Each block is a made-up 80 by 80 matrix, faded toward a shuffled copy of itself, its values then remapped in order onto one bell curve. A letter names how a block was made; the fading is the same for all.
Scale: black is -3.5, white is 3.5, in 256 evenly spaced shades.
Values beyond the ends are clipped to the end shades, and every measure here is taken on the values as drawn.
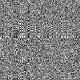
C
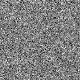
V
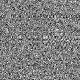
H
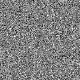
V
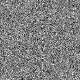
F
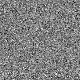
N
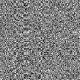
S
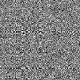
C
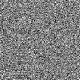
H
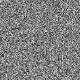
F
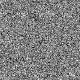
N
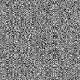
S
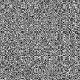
S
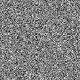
H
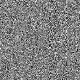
F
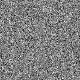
F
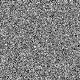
N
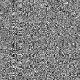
C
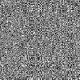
C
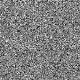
N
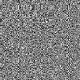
C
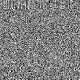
H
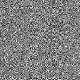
C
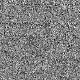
V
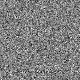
V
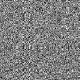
C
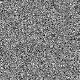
F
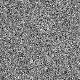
F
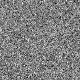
N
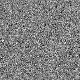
N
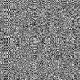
S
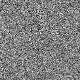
V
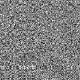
C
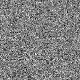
N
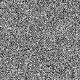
V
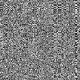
C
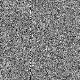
F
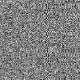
C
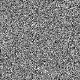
F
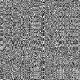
S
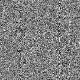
F
